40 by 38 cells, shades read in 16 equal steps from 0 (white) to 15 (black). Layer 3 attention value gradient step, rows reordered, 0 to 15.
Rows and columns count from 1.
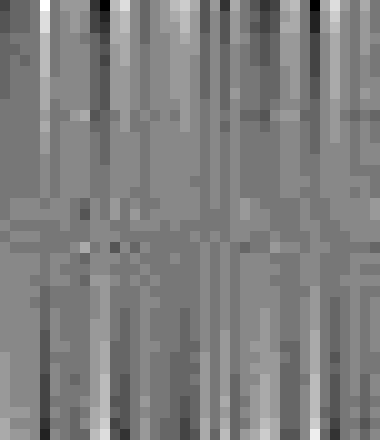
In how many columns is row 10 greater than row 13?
4
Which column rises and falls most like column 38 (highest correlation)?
25
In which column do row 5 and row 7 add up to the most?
32
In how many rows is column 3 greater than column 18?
18
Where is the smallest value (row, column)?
1, 5
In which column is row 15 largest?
11
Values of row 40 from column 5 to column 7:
13 7 8
